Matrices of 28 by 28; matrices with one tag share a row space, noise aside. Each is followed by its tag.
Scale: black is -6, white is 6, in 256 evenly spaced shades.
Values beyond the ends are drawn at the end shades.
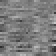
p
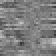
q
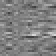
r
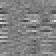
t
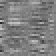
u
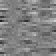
t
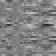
r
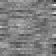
p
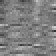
p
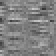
u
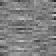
p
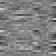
p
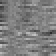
t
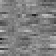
t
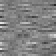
t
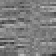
q
